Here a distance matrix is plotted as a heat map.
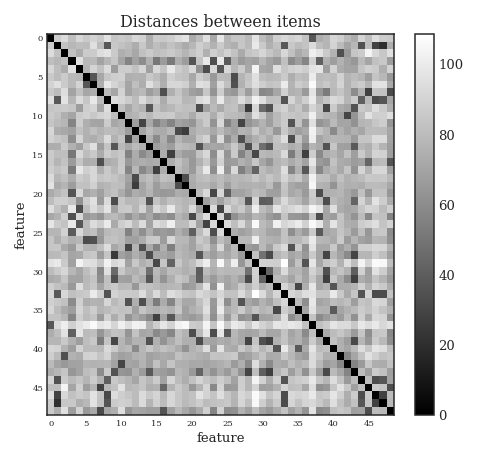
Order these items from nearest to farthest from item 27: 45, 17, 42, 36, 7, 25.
17, 36, 25, 42, 7, 45
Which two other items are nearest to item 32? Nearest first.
35, 40
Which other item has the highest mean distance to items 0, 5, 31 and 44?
29
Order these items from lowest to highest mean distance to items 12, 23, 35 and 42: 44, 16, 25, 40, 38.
40, 25, 38, 16, 44
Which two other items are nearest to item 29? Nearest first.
15, 36
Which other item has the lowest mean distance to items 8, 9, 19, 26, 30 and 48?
39
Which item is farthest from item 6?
37
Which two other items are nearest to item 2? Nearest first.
41, 42
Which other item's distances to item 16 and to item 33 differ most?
7
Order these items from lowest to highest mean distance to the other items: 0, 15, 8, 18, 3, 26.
3, 15, 26, 18, 8, 0
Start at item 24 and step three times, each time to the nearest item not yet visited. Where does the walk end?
21
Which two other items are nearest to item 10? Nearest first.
42, 43
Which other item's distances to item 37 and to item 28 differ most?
9
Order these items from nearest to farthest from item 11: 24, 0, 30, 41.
41, 30, 0, 24
